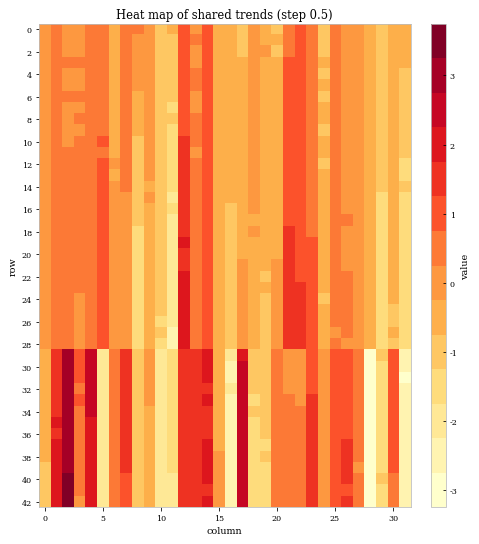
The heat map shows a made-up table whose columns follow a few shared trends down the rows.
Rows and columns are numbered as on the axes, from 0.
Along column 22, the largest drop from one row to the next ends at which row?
29
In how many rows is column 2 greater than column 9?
34
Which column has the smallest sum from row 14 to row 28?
11
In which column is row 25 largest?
12
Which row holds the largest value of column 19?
2
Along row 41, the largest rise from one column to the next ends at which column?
17
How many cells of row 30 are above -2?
27
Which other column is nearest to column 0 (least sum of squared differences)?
9
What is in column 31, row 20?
-1.5
